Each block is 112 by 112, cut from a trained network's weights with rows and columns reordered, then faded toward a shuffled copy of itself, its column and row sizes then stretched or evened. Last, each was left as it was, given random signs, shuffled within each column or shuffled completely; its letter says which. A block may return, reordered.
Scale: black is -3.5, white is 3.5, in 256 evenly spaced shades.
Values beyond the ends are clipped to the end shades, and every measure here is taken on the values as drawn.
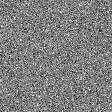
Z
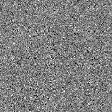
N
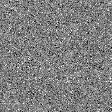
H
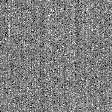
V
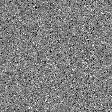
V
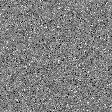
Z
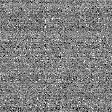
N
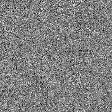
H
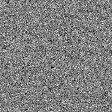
V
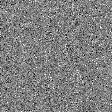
V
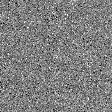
V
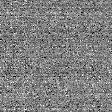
N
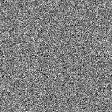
N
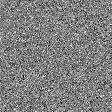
Z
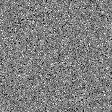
Z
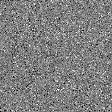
H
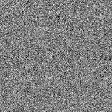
N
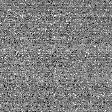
N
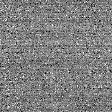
N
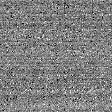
N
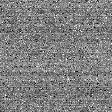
N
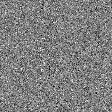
V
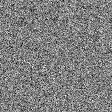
Z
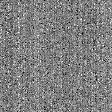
N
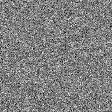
V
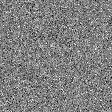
Z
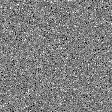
Z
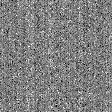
V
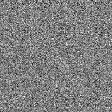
N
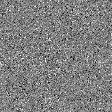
H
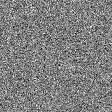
Z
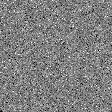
Z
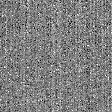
N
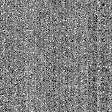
N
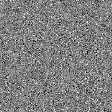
H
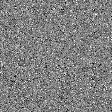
H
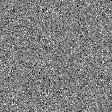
V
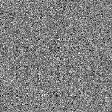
N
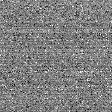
N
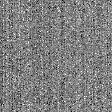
N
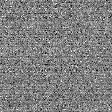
N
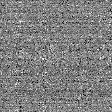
N
